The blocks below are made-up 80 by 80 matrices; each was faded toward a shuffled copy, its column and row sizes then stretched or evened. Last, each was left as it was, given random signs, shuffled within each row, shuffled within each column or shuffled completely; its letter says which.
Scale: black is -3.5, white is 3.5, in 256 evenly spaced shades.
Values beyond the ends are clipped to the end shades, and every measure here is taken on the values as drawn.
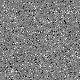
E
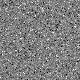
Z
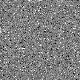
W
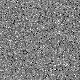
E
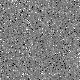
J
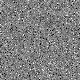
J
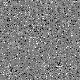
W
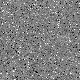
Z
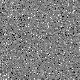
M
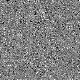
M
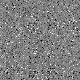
W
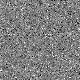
E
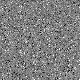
J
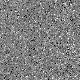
J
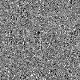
W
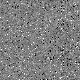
J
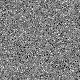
Z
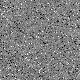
Z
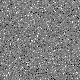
Z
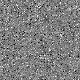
W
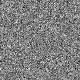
E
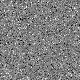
Z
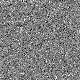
Z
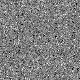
J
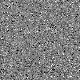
M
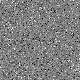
Z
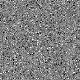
W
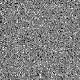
W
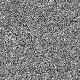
E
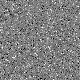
Z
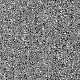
J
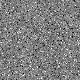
E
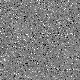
E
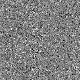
M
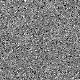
M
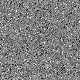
Z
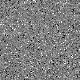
M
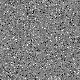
J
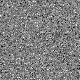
E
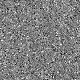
Z
